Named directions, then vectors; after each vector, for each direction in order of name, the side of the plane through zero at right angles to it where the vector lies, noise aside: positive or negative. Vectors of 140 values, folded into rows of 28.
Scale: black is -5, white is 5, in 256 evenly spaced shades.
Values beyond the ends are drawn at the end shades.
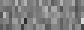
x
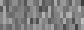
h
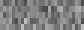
positive, negative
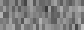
positive, negative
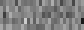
negative, negative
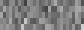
positive, negative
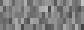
negative, positive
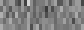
positive, negative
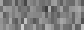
positive, negative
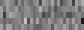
negative, negative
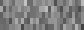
negative, positive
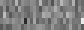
positive, positive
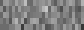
negative, positive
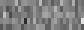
positive, positive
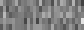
positive, positive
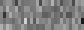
negative, negative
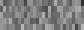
positive, negative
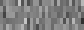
negative, negative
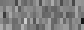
negative, negative
